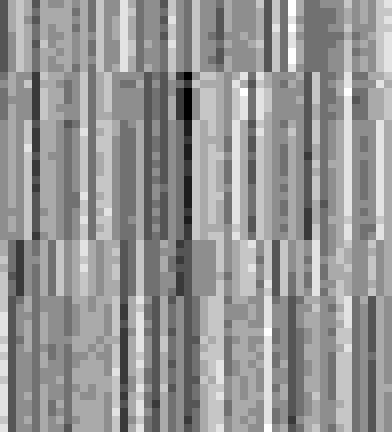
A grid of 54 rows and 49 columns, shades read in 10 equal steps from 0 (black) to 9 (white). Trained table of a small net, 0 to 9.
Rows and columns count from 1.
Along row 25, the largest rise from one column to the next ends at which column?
25
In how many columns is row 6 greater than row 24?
19
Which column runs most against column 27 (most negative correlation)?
9
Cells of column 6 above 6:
6
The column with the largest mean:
44
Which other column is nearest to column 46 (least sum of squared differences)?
29
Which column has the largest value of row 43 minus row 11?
21
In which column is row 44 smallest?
16
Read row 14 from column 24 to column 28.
0 5 7 7 6
